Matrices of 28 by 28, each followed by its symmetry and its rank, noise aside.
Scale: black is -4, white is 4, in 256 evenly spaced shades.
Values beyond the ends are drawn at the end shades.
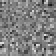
antisymmetric, rank six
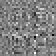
antisymmetric, rank four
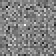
symmetric, rank eight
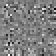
antisymmetric, rank six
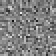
antisymmetric, rank eight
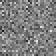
no symmetry, rank eight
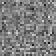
no symmetry, rank eight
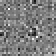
symmetric, rank six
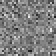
antisymmetric, rank six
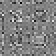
no symmetry, rank four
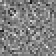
symmetric, rank eight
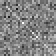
symmetric, rank six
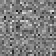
no symmetry, rank eight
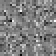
antisymmetric, rank six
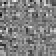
antisymmetric, rank six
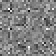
symmetric, rank four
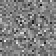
antisymmetric, rank eight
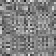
no symmetry, rank four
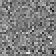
no symmetry, rank eight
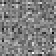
antisymmetric, rank eight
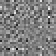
antisymmetric, rank four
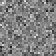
symmetric, rank eight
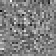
antisymmetric, rank eight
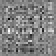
no symmetry, rank four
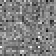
antisymmetric, rank eight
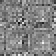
symmetric, rank four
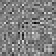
symmetric, rank four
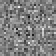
no symmetry, rank eight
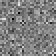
symmetric, rank six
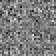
no symmetry, rank six
